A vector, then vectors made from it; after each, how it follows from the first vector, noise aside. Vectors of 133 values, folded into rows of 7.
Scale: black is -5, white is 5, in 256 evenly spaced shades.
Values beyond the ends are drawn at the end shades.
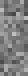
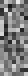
wrapped around, negated, scaled up.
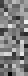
wrapped around, negated, scaled up.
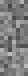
wrapped around.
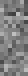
copied.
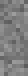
reversed, negated, shrunk.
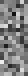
wrapped around, negated, scaled up.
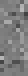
reversed, partly zeroed.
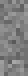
reversed, negated, shrunk.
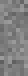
reversed, shrunk.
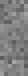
reversed, negated, shrunk.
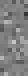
reversed, partly zeroed.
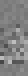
reversed, partly zeroed.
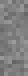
reversed, shrunk.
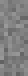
wrapped around, negated, shrunk.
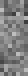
copied.
